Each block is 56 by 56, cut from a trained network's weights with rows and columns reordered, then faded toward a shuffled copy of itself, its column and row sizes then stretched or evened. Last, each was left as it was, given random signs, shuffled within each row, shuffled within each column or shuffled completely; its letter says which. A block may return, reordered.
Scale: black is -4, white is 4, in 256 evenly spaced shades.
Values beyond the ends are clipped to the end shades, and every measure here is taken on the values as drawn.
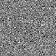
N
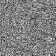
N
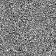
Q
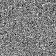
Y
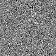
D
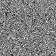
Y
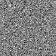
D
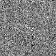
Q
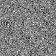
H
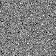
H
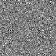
N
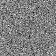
Y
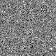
Q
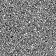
Y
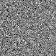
D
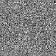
N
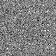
H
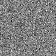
Y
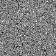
D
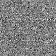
H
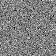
H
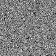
H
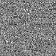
N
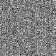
N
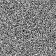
Y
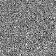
Q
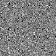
N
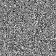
D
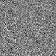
N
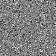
D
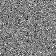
Y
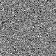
N
